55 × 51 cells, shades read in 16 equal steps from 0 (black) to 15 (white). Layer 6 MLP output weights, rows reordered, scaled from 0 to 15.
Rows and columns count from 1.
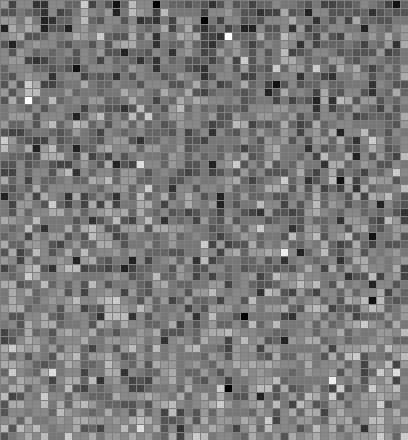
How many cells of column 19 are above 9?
6
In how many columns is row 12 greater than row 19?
24
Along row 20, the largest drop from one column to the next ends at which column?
45
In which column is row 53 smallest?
35
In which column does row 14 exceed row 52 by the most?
23
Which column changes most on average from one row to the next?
1
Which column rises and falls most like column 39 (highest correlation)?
32
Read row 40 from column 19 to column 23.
5 8 7 8 7
